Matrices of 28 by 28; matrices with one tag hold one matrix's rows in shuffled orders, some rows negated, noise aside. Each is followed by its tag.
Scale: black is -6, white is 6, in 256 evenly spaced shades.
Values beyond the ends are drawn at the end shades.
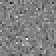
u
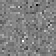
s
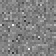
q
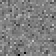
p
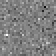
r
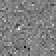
p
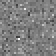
p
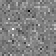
q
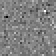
r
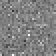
q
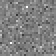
u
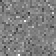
p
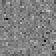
r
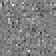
q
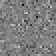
s
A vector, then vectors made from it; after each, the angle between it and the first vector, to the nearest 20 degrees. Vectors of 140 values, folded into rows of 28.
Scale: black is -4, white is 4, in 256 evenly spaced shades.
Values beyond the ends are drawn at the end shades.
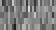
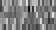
140 degrees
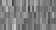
160 degrees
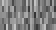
140 degrees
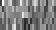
140 degrees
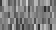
120 degrees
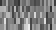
80 degrees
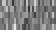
160 degrees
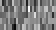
20 degrees
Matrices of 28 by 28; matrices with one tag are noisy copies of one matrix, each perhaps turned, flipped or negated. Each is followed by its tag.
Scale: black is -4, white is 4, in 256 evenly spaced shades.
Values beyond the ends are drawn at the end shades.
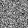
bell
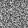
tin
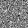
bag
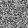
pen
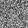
pen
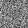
tin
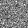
bag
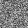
pen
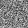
bell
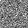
tin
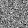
pen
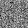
tin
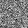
pen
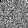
pen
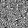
bag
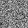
bell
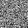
pen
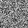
pen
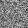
tin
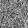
pen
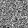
bell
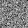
tin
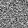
bell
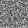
bell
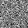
pen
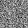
bell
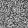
bell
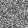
pen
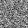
pen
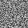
tin
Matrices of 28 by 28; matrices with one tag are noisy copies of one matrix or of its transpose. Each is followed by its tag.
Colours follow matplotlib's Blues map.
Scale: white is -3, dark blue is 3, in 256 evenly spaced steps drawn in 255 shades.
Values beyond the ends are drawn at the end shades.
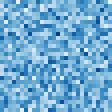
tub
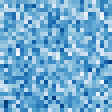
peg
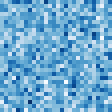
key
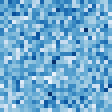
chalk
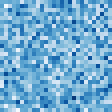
chalk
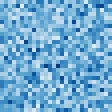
tub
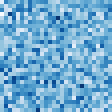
peg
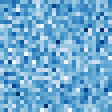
chalk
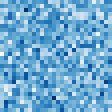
peg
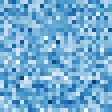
chalk
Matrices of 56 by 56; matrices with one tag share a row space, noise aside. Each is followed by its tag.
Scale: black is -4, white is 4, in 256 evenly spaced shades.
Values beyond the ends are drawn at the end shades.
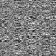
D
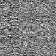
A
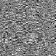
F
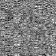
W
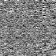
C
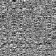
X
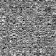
X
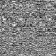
X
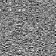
F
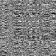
D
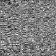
A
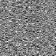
F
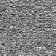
X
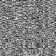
F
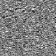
F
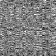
C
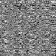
D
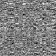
C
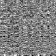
A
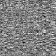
C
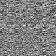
C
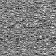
C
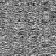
D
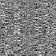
W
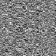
F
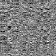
A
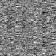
C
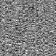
F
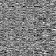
C
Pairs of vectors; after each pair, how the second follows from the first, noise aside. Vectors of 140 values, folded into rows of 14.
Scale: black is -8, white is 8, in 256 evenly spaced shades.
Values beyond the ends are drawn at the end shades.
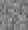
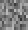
negated, scaled up.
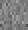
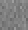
wrapped around, negated, shrunk.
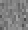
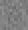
wrapped around, shrunk.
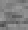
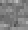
wrapped around, negated.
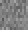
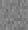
wrapped around, shrunk.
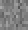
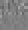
wrapped around, negated, partly zeroed.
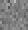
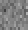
wrapped around, negated.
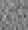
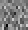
wrapped around, negated, scaled up.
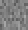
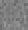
shrunk.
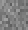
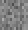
wrapped around, negated.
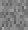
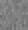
wrapped around, negated, shrunk.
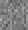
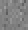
wrapped around, negated, partly zeroed.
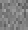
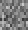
reversed, negated, scaled up.
